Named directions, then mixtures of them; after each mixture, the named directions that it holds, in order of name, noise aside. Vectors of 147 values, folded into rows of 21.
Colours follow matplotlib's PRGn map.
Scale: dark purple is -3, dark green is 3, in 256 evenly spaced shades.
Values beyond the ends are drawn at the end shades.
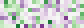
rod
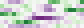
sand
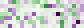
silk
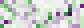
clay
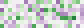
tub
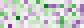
silk, tub.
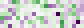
silk.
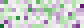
clay, silk, tub.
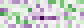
sand, tub.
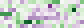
rod, sand, silk.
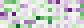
rod, sand.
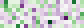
clay, rod.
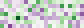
sand, silk, tub.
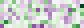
clay, rod, tub.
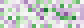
tub.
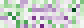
rod, sand.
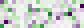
clay, tub.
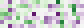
sand, silk.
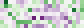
rod, sand.
